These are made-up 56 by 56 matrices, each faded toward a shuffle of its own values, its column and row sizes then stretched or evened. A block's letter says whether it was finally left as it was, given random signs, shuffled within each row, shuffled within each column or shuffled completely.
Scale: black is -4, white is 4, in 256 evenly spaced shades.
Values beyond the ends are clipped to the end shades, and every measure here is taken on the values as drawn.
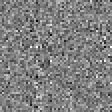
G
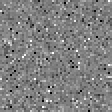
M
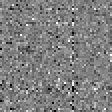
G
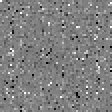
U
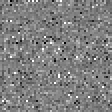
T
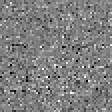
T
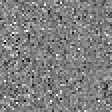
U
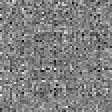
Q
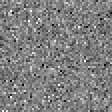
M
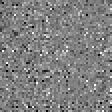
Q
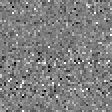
T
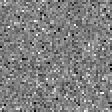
M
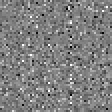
G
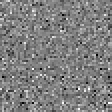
G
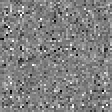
G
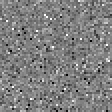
M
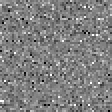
T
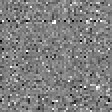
Q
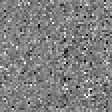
U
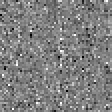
U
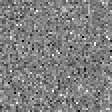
M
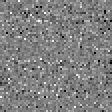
T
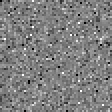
M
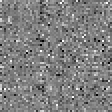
Q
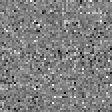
T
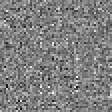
Q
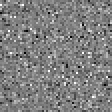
T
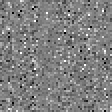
U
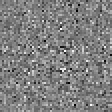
G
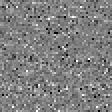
T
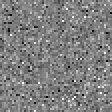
M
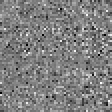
Q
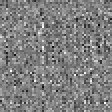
Q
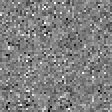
U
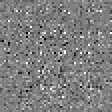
G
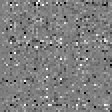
G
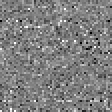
T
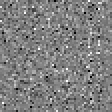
U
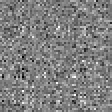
Q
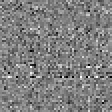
G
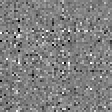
G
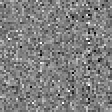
U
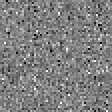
U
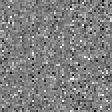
U
